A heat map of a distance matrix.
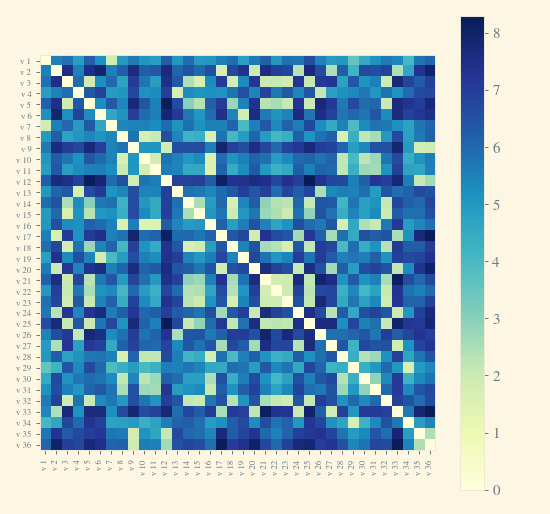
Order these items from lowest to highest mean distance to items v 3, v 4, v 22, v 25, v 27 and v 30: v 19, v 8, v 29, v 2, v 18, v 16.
v 18, v 8, v 16, v 29, v 19, v 2
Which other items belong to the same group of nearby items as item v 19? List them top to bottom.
v 6
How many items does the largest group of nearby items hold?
10
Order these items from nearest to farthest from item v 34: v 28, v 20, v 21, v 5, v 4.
v 28, v 20, v 4, v 21, v 5
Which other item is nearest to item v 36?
v 9
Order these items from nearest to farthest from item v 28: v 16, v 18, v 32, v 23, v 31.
v 16, v 31, v 18, v 23, v 32
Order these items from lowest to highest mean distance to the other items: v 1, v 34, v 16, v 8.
v 8, v 16, v 1, v 34
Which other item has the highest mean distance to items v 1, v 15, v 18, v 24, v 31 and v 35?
v 26
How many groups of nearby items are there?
8
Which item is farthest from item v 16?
v 33
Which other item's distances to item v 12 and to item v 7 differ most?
v 1
